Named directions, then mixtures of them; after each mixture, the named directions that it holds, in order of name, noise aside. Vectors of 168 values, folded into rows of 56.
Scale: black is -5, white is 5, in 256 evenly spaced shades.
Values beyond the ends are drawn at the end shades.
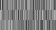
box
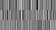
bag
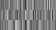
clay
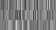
bag, clay.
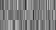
box, clay.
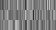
box, clay.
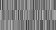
box.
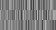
bag, box.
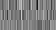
bag.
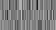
bag, clay.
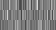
bag, clay.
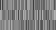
box.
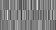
bag, clay.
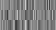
clay.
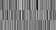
bag.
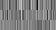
bag.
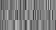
clay.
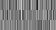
bag.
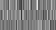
bag.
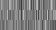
bag, box.
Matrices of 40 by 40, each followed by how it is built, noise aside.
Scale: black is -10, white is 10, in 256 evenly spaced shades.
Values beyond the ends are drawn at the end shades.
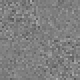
block diagonal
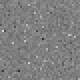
sparse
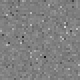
sparse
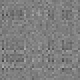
low rank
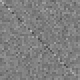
diagonal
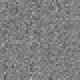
uneven columns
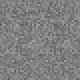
repeating columns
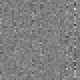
uneven columns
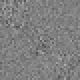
block diagonal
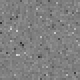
sparse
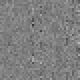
uneven columns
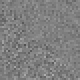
lower triangular
